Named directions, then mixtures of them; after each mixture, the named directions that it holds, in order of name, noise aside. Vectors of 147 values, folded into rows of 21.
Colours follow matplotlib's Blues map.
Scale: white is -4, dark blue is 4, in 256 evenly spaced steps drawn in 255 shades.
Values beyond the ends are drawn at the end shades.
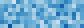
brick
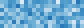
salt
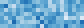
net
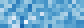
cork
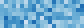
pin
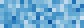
net, pin, salt.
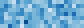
brick, cork, pin.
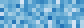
salt.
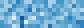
cork.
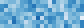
net, pin.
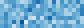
cork, pin, salt.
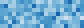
brick, net.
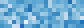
cork, net.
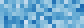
pin.
